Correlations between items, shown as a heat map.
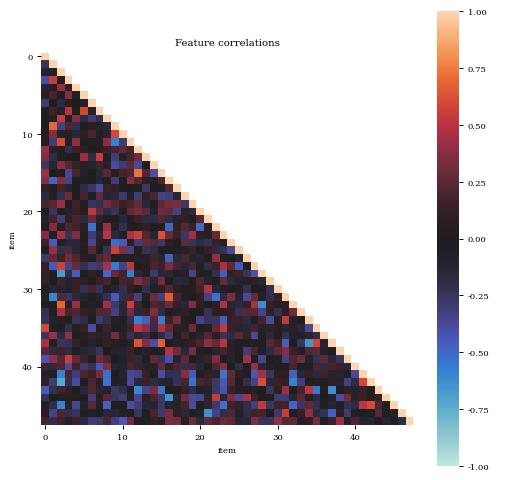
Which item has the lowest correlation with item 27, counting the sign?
9
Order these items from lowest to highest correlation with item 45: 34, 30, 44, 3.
3, 44, 30, 34
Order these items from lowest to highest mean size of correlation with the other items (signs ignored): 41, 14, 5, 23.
5, 14, 41, 23
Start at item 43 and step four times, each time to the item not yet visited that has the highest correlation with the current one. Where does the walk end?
38
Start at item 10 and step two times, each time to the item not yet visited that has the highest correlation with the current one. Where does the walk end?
1
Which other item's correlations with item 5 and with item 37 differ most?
15
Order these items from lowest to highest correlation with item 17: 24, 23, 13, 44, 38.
13, 44, 24, 23, 38
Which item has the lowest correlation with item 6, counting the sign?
22
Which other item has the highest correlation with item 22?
44
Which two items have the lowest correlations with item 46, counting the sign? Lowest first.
21, 37
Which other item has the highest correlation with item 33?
2
